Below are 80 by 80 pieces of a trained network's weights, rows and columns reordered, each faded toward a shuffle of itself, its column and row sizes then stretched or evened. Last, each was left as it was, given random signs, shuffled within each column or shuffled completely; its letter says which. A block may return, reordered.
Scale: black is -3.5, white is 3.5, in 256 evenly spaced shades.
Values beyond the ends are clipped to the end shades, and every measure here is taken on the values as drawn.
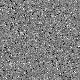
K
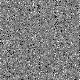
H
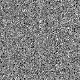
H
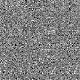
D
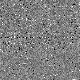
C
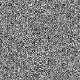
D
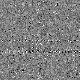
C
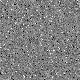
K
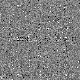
C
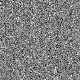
H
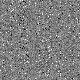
H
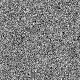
K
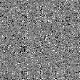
D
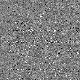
C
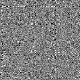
D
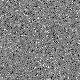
K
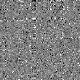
D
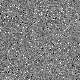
K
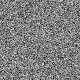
K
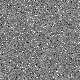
K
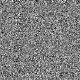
C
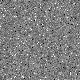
K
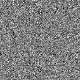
C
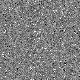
H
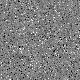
K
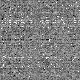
D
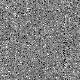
H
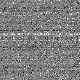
D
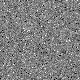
K
